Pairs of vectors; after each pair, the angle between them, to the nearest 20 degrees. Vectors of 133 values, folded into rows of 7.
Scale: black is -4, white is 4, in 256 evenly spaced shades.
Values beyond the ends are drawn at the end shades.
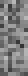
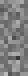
100 degrees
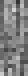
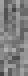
160 degrees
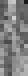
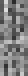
100 degrees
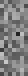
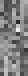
80 degrees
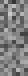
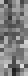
100 degrees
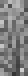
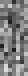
120 degrees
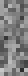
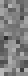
20 degrees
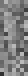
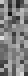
100 degrees
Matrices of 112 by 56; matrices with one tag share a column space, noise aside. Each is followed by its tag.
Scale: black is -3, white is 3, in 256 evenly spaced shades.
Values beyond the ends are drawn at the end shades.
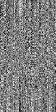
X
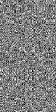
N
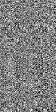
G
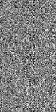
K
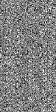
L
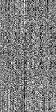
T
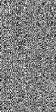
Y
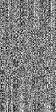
X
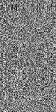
N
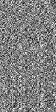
K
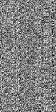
L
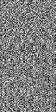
K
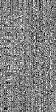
T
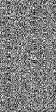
Y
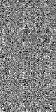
G
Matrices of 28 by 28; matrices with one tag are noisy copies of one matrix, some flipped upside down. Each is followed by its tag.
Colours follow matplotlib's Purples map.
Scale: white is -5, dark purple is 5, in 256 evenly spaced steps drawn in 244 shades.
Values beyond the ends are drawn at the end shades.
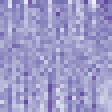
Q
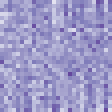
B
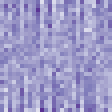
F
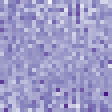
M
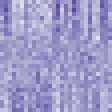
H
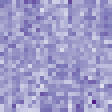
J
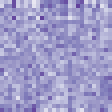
J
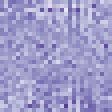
M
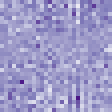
M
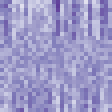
H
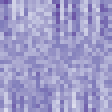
H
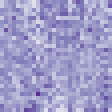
J
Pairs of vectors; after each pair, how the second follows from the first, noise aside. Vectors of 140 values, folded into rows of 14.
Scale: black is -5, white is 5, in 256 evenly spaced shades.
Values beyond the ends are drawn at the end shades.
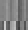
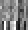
scaled up.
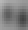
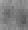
shrunk.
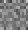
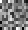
reversed, negated, scaled up.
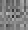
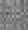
negated, shrunk.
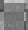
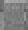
shrunk.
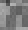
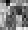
scaled up.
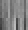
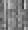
wrapped around, negated.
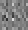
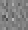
shrunk.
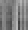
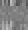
reversed, partly zeroed.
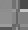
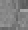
shrunk.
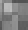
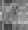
wrapped around, negated.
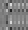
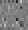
reversed, partly zeroed.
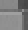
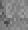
reversed, partly zeroed.
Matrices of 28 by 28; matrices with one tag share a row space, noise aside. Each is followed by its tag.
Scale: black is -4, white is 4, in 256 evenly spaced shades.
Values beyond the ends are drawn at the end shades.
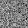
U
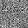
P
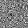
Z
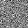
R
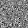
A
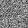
U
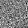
Z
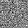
P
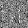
A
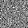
Z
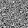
R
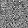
P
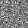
A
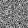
A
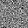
P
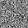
P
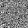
A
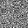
P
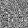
A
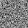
R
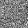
R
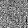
Z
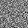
Z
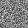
R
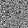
R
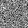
R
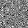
R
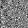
A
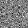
A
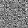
U
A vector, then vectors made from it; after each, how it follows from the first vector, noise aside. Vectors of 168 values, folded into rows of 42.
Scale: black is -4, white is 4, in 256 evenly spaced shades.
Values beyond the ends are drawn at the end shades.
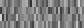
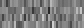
reversed, negated, partly zeroed.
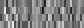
wrapped around.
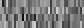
reversed.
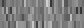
reversed, partly zeroed.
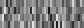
wrapped around, negated.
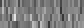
wrapped around, negated, partly zeroed.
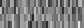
wrapped around.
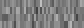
wrapped around, negated, shrunk.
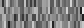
reversed.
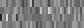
negated, partly zeroed.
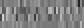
negated, partly zeroed.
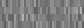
reversed, negated, shrunk.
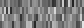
wrapped around.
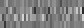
reversed, negated, partly zeroed.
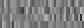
wrapped around, negated, shrunk.
